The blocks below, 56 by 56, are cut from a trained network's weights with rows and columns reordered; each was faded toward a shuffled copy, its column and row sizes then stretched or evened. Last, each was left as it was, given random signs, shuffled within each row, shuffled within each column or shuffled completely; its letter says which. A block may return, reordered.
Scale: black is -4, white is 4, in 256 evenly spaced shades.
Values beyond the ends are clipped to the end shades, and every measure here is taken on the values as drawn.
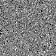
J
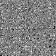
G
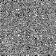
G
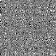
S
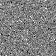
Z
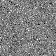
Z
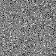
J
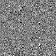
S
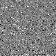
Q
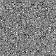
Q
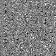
J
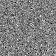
Z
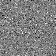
Q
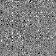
G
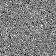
Z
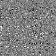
G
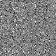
J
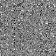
G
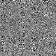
G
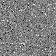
Z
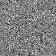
J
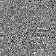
S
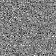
Q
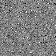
Q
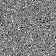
Z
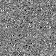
Q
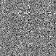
G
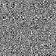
S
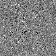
J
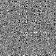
G
